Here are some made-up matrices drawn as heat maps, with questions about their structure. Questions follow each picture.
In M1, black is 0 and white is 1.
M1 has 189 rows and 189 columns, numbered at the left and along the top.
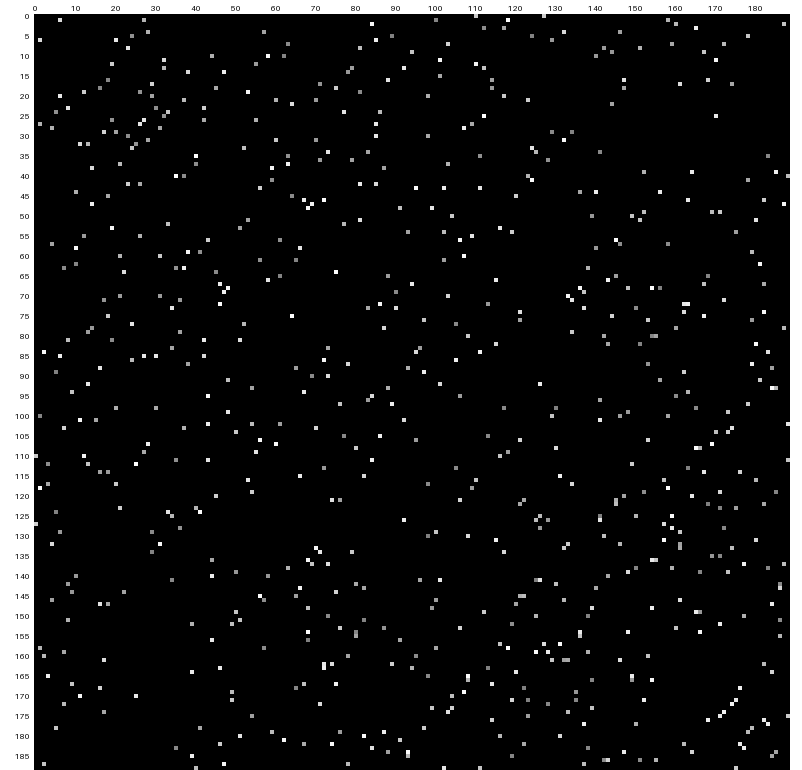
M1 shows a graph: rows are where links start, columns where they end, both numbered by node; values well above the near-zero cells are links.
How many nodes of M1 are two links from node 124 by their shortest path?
5
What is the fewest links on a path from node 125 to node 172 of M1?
3
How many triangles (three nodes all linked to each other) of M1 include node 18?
2
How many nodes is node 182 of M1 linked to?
6
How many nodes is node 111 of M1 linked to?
4
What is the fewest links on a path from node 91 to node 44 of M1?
2
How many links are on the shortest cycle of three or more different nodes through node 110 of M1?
5
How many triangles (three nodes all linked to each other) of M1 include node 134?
0
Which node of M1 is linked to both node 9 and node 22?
node 144
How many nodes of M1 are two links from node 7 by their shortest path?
8
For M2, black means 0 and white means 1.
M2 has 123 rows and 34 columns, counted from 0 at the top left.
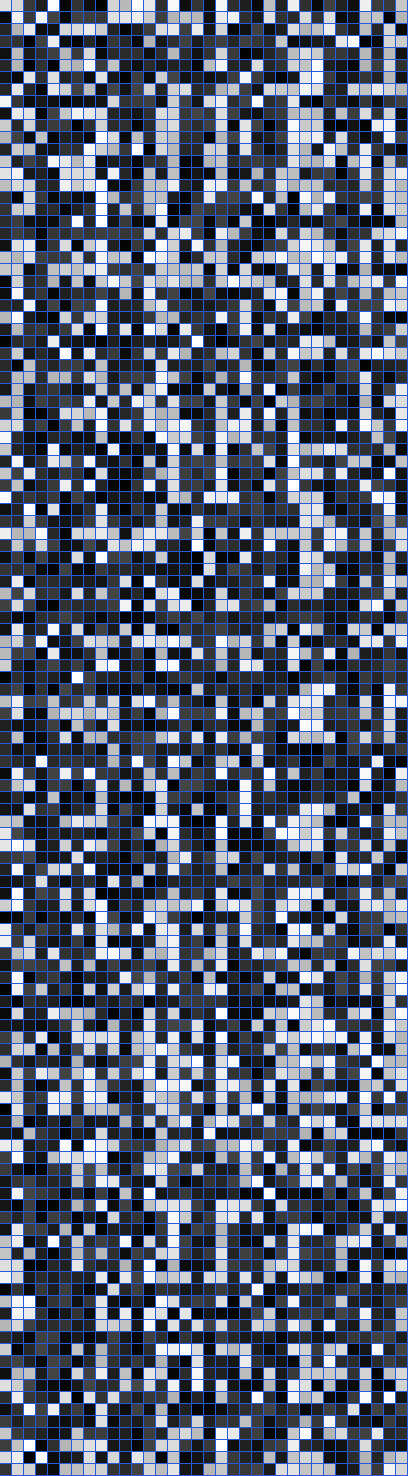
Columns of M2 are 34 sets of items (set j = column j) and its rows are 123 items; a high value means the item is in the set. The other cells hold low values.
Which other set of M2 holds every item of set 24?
18
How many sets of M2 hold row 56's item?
1
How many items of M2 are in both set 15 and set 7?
7
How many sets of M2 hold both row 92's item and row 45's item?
3
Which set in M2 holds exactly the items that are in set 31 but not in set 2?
19
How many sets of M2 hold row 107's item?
2
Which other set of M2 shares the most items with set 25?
32
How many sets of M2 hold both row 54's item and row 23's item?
9
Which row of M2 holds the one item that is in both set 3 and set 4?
89
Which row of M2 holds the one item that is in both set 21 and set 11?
63
